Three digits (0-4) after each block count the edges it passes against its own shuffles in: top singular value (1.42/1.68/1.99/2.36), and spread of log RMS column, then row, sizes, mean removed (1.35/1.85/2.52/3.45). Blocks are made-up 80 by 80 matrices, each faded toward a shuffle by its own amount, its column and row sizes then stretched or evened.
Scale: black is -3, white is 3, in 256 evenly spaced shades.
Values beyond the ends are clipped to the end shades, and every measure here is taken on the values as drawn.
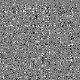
2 2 3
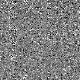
0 2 2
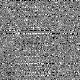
3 0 3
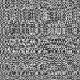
4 1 2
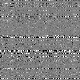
4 0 4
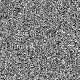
1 0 0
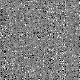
0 2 1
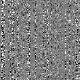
0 4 0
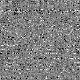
1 0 3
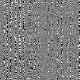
3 4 1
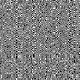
4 3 0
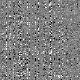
2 4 2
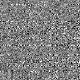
2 2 3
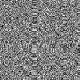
4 0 1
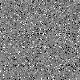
1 1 2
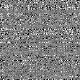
2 2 4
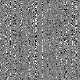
3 4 1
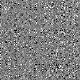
0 3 2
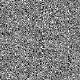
1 3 0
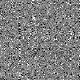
3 2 1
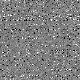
0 1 3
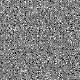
0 2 2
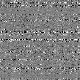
2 0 4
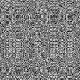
4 1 1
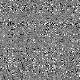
1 2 3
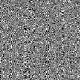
3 2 0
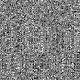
3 1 0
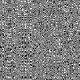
4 2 0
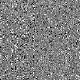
3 3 0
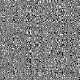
3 3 2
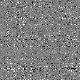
0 2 3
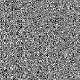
3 2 1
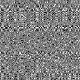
4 0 3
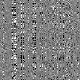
4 4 1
